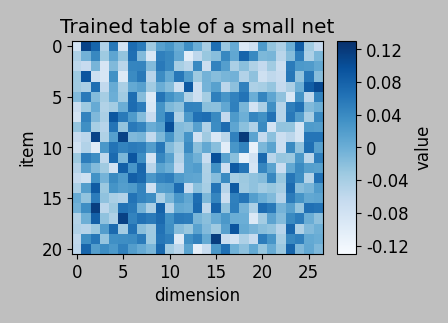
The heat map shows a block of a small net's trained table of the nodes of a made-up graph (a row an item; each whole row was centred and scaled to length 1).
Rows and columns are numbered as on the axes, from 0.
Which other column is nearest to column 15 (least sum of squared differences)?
20
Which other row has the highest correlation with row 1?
5
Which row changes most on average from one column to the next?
11
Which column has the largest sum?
6
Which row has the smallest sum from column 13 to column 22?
3
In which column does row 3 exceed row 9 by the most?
1
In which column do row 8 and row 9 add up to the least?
24
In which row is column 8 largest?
17
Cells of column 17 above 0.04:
8
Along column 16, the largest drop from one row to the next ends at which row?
9
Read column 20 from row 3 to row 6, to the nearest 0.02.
-0.08 -0.04 0.04 -0.04
